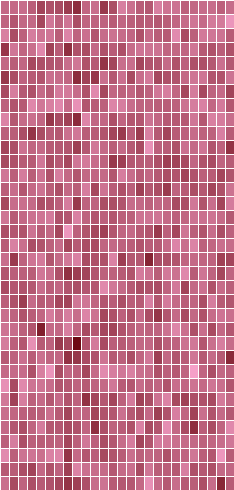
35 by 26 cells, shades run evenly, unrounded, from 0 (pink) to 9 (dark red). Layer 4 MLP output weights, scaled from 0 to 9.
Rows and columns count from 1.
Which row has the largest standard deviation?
25
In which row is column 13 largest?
12
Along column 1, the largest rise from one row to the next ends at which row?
4
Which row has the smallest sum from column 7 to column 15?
8
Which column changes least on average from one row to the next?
15
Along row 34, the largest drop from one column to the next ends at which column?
9
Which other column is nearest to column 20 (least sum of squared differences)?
23
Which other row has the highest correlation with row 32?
1
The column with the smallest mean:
22
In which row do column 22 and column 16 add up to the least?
27
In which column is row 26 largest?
26
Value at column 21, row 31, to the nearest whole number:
5
